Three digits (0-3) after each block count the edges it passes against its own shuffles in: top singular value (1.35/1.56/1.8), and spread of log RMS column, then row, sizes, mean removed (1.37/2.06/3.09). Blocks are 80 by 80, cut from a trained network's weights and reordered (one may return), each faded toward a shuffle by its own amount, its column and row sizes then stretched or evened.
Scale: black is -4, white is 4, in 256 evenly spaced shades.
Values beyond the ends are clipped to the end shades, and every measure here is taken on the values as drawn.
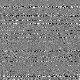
1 0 3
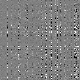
2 3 2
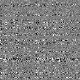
0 2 3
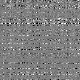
2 1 3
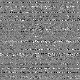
1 1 3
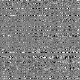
1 1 3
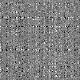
2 2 2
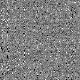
0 2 0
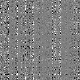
1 3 2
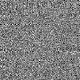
2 1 1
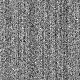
3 0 0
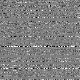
3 0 3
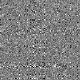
1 2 2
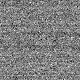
1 0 0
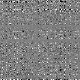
1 2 3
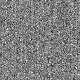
0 0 0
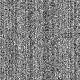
3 0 0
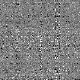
1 2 2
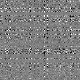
2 2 3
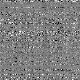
0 1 3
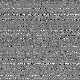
2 0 3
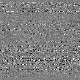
0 0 3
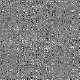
0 2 2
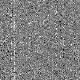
0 2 1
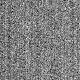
1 0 0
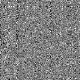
2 2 1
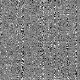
0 3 0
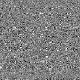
1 1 2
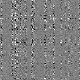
3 3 2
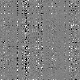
1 3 2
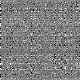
3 2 2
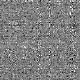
1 2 1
